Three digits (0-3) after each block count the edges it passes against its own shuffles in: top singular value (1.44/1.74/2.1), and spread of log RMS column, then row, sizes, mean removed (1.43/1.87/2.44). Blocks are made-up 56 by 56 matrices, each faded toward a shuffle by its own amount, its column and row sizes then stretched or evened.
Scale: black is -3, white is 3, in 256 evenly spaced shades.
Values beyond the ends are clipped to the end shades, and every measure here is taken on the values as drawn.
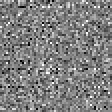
1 1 2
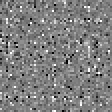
1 2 2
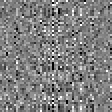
3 3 0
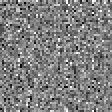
1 1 0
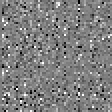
0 3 1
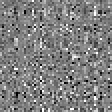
2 3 2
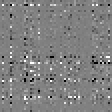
1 3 3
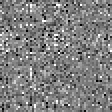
1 2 1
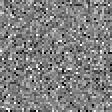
1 0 1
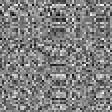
3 1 3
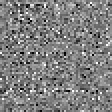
1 1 2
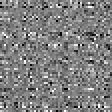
3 1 3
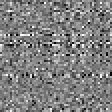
3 1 3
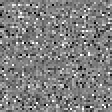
0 0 2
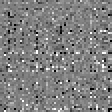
2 2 2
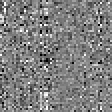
2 3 1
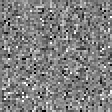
0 2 1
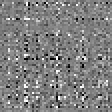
2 3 3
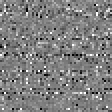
2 1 3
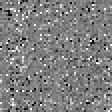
0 2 2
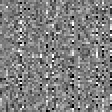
2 3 0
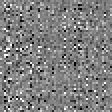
1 3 1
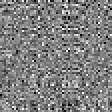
3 2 2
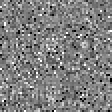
1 0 0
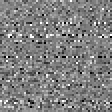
0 0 3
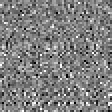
3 0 2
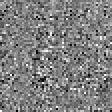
0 2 2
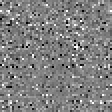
0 1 3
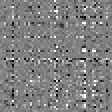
3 3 3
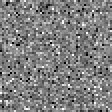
0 0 0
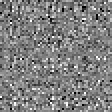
2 1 2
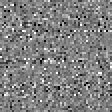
1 0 2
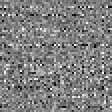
1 1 3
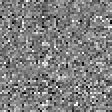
1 0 2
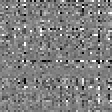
2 2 3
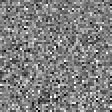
0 1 1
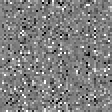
1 2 0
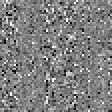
0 3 0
